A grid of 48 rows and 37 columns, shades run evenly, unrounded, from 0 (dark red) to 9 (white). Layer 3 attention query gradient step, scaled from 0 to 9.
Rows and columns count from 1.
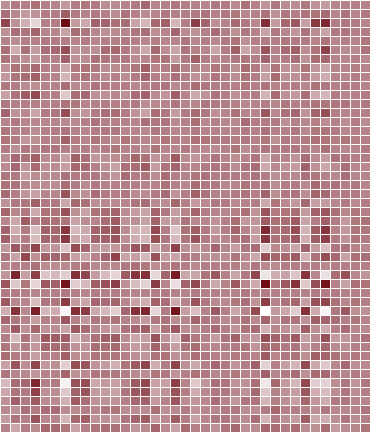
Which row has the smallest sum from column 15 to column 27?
3
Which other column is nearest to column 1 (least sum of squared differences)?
32
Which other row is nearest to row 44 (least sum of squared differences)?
47
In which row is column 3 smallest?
29
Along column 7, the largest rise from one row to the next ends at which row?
35
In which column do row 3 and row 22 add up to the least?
7
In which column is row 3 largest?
4
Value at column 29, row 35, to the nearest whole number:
6
